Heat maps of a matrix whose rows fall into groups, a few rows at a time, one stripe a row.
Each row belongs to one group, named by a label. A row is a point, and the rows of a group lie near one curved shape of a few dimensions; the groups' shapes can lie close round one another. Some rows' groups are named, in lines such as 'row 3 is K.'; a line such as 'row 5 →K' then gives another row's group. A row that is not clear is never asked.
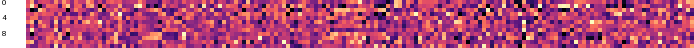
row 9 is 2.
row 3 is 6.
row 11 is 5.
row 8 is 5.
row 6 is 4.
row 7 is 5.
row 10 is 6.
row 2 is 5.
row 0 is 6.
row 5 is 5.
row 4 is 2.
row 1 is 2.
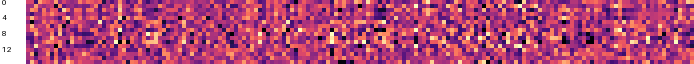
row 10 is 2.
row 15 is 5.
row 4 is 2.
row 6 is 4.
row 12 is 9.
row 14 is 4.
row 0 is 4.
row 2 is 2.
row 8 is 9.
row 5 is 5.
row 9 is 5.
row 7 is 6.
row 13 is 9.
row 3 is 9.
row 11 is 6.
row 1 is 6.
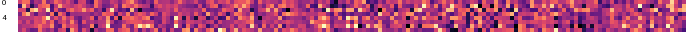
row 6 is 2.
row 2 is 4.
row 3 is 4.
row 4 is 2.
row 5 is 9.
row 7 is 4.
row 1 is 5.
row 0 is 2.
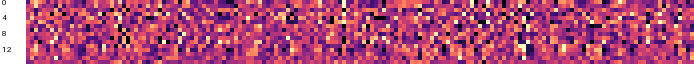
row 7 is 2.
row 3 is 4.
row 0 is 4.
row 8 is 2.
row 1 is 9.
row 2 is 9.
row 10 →2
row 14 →5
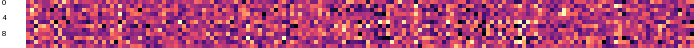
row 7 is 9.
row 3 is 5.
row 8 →6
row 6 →4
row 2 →9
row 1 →6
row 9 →6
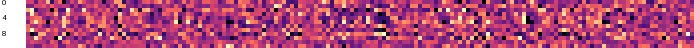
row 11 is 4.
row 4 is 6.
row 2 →9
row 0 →4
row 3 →5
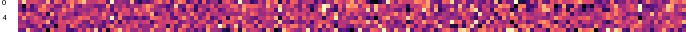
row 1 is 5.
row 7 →6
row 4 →9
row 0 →6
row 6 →4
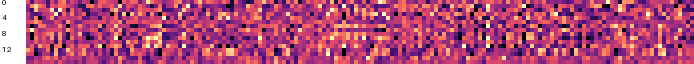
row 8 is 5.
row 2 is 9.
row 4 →2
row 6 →5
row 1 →4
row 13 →9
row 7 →5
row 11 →4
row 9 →2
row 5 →4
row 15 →9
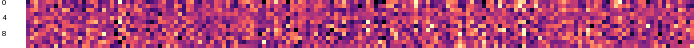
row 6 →5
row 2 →2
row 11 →5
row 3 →9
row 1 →6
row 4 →9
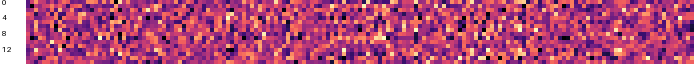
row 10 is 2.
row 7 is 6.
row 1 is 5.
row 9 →5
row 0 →6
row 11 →4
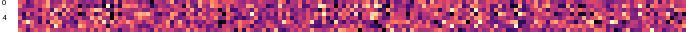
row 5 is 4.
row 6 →6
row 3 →2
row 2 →6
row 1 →9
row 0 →9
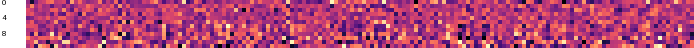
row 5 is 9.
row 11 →4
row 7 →4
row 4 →9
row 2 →6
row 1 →9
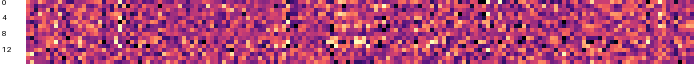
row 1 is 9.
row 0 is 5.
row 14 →4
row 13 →9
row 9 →5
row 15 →9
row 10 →2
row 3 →5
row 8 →9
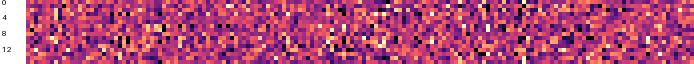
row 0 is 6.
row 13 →5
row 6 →4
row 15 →5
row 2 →2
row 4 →4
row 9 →2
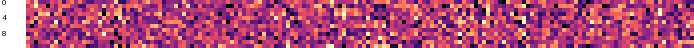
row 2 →5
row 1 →4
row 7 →9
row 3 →4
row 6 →5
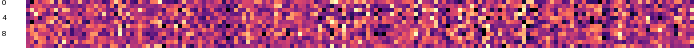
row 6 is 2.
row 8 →6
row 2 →2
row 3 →6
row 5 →5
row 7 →5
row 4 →5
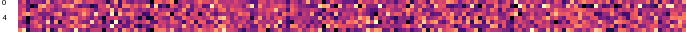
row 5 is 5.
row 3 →2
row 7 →9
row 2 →9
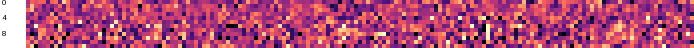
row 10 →6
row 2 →9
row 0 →2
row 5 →9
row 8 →5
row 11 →9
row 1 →9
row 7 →5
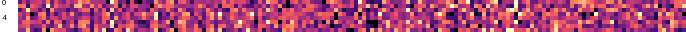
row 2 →6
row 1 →5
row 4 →2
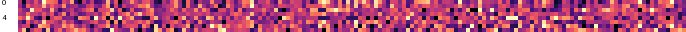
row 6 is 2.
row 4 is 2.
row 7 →9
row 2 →5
